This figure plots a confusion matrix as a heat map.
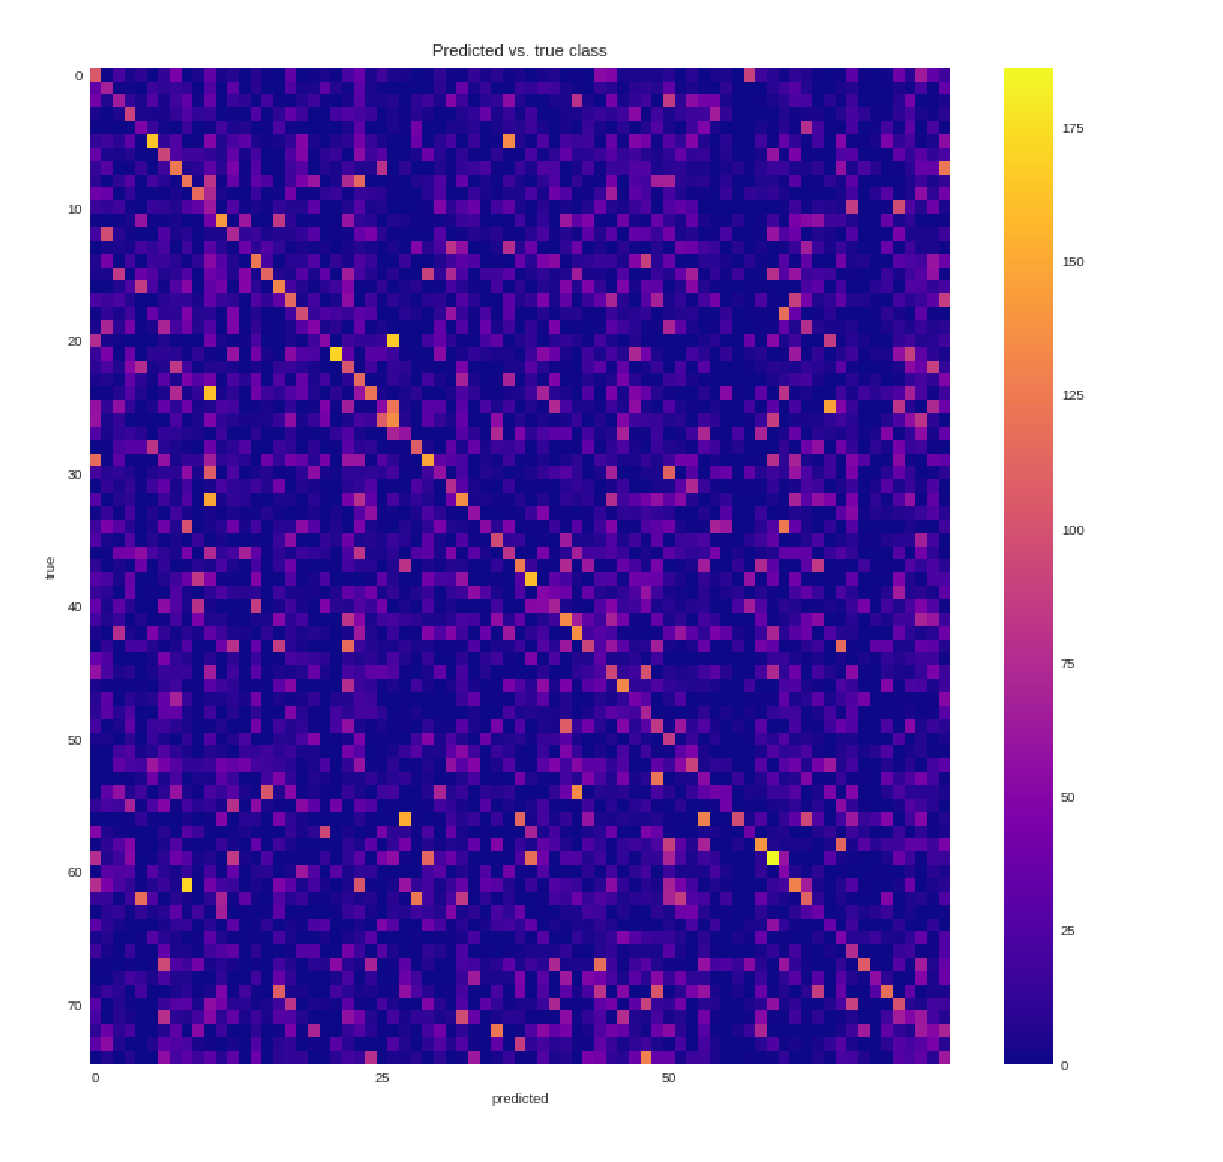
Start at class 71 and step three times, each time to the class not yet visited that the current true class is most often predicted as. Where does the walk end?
70
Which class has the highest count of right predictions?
59
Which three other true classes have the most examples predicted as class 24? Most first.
74, 67, 33
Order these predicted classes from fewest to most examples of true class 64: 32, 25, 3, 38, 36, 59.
3, 32, 36, 38, 25, 59
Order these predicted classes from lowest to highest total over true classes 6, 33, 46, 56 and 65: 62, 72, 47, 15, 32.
15, 32, 47, 62, 72
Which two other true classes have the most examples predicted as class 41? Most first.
49, 37
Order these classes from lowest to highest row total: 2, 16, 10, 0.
0, 10, 2, 16
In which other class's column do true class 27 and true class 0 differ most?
57
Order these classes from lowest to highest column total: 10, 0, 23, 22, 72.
0, 72, 22, 23, 10
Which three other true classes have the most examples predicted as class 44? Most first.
67, 69, 0
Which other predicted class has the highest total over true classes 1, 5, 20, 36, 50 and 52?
23
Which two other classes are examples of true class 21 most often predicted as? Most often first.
71, 47
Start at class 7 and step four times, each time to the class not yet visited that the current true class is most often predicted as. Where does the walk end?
61
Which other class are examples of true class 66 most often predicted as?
22
